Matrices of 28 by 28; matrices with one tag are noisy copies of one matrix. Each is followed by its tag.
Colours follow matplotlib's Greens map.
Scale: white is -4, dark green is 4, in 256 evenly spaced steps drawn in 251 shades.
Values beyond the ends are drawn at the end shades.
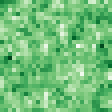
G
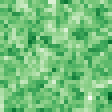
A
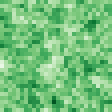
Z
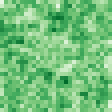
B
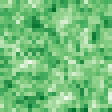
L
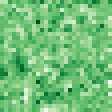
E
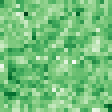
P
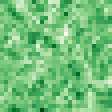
A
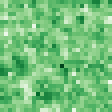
E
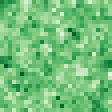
G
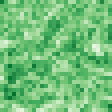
P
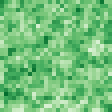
P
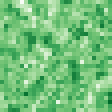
A
